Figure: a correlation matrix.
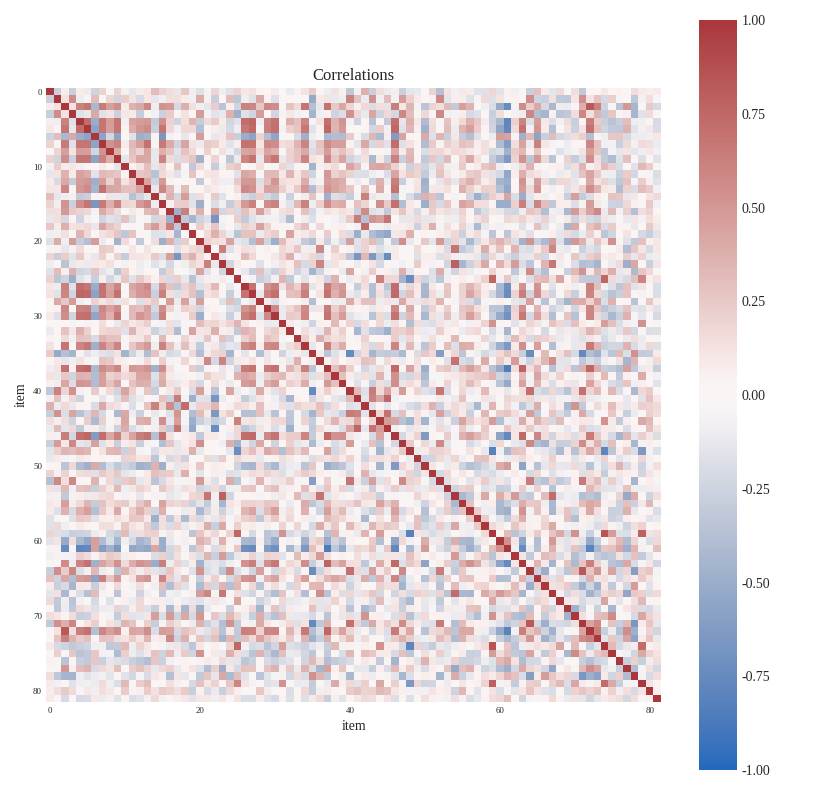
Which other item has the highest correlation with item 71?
64
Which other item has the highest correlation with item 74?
59
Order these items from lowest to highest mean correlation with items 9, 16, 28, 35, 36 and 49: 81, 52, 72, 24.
24, 52, 81, 72
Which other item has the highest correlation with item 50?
61
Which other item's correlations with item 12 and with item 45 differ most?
43
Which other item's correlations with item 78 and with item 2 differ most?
72
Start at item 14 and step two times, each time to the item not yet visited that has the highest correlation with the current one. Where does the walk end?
18
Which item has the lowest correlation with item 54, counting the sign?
77
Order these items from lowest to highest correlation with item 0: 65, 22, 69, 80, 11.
11, 69, 80, 22, 65
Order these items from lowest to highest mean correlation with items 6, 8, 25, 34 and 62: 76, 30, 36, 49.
76, 49, 30, 36
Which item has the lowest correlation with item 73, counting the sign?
78
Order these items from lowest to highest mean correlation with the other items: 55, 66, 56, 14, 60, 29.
60, 14, 66, 56, 55, 29
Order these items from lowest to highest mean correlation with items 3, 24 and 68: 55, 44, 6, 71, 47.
44, 55, 6, 47, 71
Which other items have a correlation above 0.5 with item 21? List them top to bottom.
23, 36, 54, 67
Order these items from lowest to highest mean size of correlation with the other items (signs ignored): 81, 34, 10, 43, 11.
81, 10, 11, 43, 34
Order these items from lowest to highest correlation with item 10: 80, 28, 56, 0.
0, 56, 28, 80
